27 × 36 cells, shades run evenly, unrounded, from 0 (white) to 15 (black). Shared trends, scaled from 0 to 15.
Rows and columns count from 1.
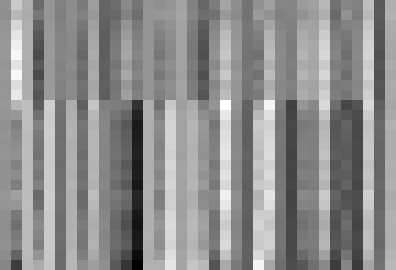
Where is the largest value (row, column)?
27, 13
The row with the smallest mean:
11
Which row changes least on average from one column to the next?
2
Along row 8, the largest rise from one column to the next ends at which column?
35
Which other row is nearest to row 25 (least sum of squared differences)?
17
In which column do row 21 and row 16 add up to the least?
21
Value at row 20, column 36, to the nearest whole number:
5
